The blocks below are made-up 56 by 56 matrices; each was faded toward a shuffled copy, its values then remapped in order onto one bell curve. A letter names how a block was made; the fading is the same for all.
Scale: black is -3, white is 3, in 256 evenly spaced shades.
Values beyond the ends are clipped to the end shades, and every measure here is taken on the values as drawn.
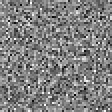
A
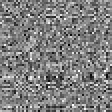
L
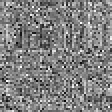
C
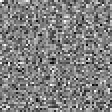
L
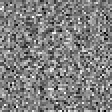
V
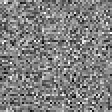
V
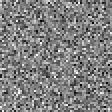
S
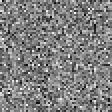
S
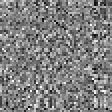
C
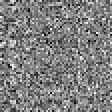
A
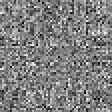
C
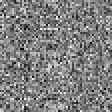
V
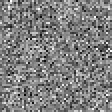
S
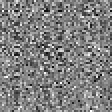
L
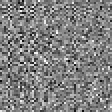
C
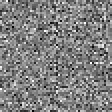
A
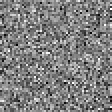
S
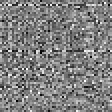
L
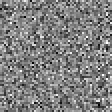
S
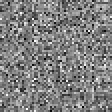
C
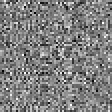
L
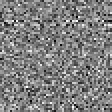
V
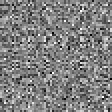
C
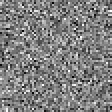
A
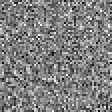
A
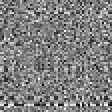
L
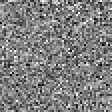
S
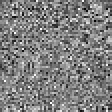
A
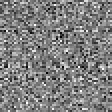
V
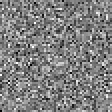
A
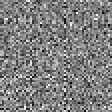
C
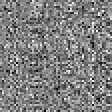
C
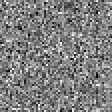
S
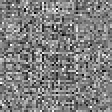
C
